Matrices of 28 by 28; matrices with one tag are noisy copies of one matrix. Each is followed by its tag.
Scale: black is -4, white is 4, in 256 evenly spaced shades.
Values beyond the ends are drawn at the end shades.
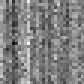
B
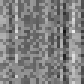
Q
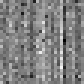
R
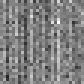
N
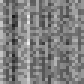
B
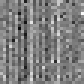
N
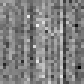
R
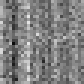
B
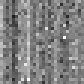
B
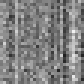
Q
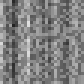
B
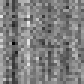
B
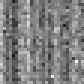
B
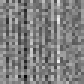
N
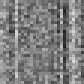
Q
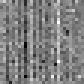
N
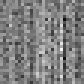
R
